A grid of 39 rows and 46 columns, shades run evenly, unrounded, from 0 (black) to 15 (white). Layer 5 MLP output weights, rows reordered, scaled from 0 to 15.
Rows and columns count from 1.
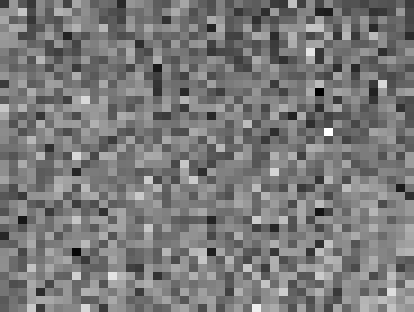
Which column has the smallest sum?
26
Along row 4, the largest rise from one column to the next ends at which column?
25
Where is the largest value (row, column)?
17, 37
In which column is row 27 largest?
42
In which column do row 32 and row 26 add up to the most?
36
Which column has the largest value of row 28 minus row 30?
1
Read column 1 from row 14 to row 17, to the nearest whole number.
12 10 8 8
